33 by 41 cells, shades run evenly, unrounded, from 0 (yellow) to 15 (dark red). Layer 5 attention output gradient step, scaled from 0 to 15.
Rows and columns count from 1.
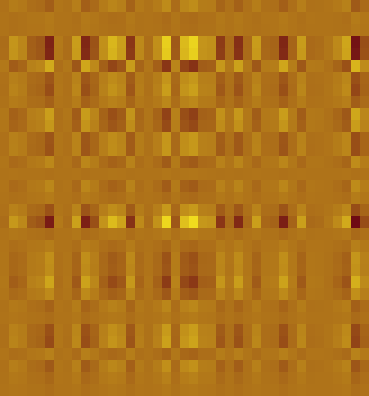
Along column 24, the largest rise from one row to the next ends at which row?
6
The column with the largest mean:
40
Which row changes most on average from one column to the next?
19
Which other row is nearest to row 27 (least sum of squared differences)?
20
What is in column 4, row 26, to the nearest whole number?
8
